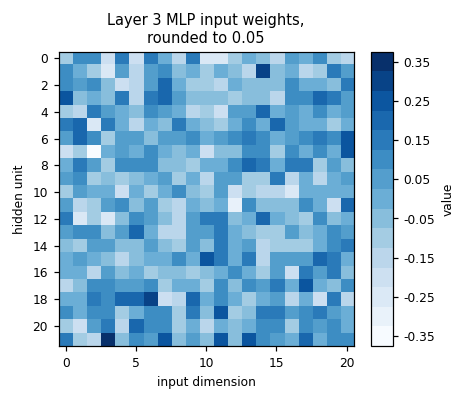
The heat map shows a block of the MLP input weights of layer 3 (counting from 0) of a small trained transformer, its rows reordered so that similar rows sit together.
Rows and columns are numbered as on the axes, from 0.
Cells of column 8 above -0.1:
13
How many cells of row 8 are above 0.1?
5
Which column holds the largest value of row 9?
15
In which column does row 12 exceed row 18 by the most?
18
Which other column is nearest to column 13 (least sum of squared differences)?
17
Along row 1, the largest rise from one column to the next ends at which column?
14
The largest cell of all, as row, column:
21, 3
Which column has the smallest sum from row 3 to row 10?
10
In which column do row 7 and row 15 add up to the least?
2
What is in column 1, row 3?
-0.05
